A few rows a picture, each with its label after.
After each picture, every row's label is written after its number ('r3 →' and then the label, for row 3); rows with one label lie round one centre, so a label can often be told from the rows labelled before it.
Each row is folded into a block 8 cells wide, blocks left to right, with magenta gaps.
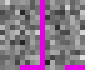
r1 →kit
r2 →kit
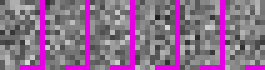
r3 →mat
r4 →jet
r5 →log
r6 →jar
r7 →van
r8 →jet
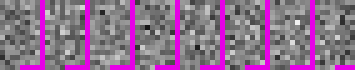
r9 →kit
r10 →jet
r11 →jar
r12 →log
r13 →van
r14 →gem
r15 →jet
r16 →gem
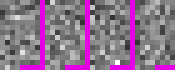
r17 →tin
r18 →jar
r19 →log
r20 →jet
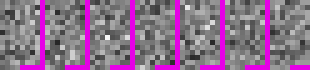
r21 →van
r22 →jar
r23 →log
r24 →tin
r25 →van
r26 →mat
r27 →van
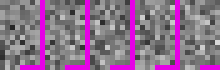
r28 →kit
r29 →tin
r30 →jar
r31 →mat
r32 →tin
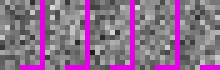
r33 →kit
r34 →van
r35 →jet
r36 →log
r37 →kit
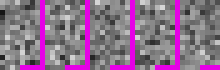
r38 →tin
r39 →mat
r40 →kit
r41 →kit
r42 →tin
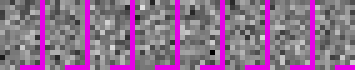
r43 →tin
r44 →log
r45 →gem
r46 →van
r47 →kit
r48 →log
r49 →jar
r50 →mat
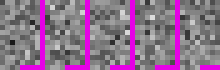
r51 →jar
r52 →van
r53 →kit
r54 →tin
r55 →gem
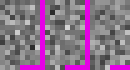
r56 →jet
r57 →mat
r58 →kit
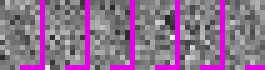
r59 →kit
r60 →gem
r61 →gem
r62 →jar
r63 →mat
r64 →log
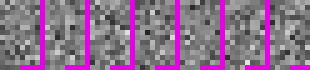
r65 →van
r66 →mat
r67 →kit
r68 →jar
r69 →gem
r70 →kit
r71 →jet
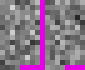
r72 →van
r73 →jar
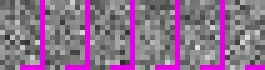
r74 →gem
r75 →kit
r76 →log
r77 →gem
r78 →jar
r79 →tin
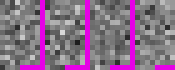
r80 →mat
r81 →jet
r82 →tin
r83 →kit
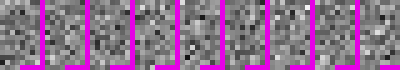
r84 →kit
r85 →mat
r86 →mat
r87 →kit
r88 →jet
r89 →mat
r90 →mat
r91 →mat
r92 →jet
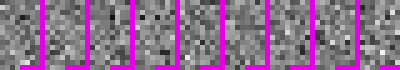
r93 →log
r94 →tin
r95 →log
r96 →log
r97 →mat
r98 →kit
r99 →jet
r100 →van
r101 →jet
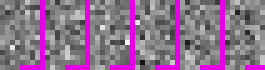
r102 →van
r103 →tin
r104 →tin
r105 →gem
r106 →mat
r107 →kit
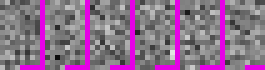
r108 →gem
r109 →kit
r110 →jet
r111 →van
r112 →tin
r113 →kit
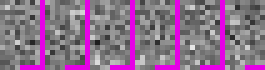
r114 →van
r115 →van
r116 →mat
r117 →mat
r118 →van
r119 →gem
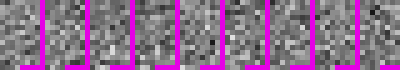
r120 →log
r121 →jar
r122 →tin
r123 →tin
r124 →van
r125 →tin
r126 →jar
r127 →van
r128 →kit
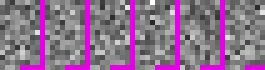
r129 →tin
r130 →jar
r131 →log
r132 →tin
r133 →gem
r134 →tin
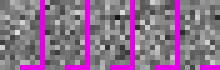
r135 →jet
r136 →van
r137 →jet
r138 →tin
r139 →van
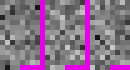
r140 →gem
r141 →tin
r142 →gem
